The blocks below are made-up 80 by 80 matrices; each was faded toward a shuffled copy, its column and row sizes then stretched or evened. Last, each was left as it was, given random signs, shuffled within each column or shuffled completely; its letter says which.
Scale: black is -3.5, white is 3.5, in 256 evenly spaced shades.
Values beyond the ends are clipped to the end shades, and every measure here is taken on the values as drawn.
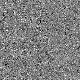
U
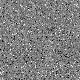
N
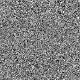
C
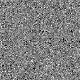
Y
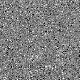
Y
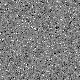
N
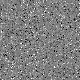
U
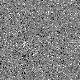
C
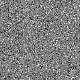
U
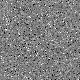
N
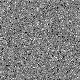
N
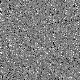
U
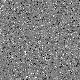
N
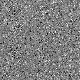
U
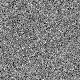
N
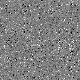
C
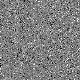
U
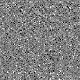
Y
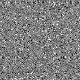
Y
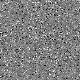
C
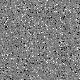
Y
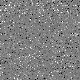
C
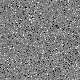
N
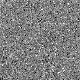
U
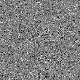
Y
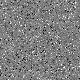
N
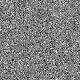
Y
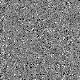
C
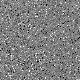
U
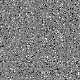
C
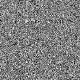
C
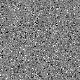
C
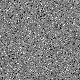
N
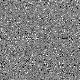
C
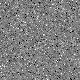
N
